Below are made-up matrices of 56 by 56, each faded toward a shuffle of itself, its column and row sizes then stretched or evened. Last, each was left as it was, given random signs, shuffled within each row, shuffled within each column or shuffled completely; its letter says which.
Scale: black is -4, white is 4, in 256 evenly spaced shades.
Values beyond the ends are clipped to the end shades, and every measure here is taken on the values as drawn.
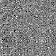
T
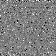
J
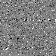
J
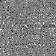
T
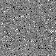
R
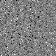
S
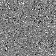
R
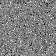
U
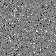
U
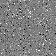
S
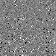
R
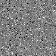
T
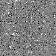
R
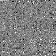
T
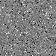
U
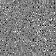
T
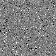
S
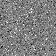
U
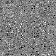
T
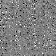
T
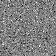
U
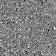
J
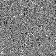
S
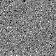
S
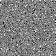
S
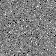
U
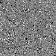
R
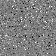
J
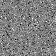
U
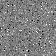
U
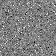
U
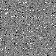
R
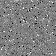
U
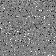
J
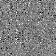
T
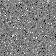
U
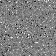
J
